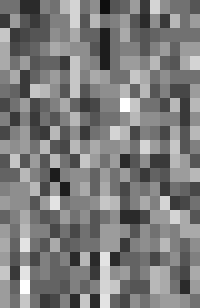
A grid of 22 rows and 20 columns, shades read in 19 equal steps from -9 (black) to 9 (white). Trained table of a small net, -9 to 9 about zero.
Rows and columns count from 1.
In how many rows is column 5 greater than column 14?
8
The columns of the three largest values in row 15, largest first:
6, 17, 11
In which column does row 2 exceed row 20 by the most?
10
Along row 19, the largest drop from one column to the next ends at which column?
12
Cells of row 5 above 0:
9
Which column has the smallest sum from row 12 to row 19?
13
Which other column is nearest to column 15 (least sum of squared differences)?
5
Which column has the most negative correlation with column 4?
7
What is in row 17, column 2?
-1
